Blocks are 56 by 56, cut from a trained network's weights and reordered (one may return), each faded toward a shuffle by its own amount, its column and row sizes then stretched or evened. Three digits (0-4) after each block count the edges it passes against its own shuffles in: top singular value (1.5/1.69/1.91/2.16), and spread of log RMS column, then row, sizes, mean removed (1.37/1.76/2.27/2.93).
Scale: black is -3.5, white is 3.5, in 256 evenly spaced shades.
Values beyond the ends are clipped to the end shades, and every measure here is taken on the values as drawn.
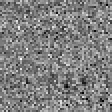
0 0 1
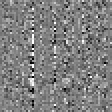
3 4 0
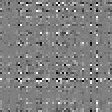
4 4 4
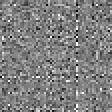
3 3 3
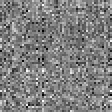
3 3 1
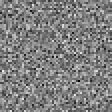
2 0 0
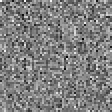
1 1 0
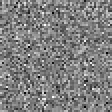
0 2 0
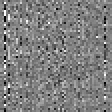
3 4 0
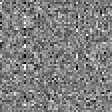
3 2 2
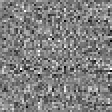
2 2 2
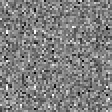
0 2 0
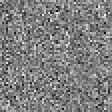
1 2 0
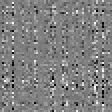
0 4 3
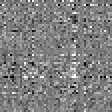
2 3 3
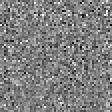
0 1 2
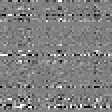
3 2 4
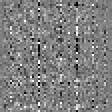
2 4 1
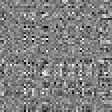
3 3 3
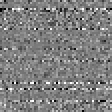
1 0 4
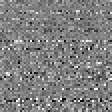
0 0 4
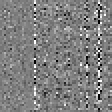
3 4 0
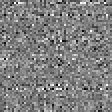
1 1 3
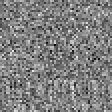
2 1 1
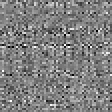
4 1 4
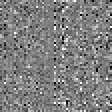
0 4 2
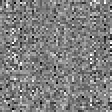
1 3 0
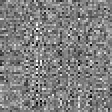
4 3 2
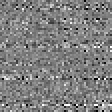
2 2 4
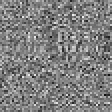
3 0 2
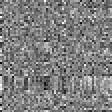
4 3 1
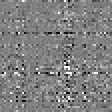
0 3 4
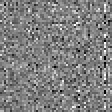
2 3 1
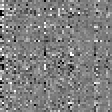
1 4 3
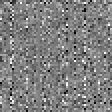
0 4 1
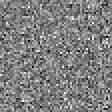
0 2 0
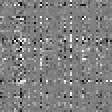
1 4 4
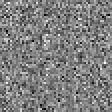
0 2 1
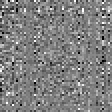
0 4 2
